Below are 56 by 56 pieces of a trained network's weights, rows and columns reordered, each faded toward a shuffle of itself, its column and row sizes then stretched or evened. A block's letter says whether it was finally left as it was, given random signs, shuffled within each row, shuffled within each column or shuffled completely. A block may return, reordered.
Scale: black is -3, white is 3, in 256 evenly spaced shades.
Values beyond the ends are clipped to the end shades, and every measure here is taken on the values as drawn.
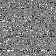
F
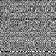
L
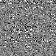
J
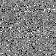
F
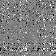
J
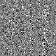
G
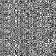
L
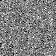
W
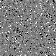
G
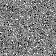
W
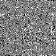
J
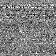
F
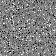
W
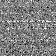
F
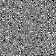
G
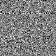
F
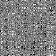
L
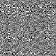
L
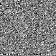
F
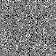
J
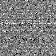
F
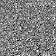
J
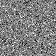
W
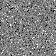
W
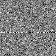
F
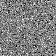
W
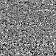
F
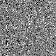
G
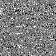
F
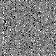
G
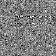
J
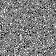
W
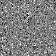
G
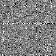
J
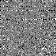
J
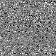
F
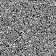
W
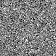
W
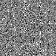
G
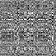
L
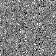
G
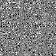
J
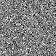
W
